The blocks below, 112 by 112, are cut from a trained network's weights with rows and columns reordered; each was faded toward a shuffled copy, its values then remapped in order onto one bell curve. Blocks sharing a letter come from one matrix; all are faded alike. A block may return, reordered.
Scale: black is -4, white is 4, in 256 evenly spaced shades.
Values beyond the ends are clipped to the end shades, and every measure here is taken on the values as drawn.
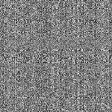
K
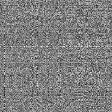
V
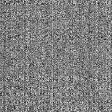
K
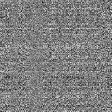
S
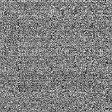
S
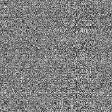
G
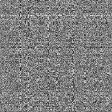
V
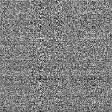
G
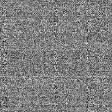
G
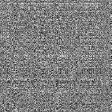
S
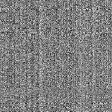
K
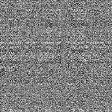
S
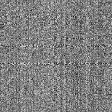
K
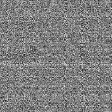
S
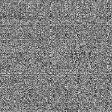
G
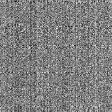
K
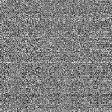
S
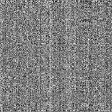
K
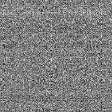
G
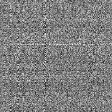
V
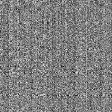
K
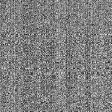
K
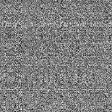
S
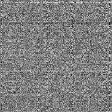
V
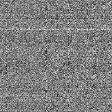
V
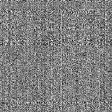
K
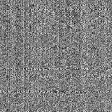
K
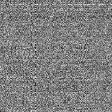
V
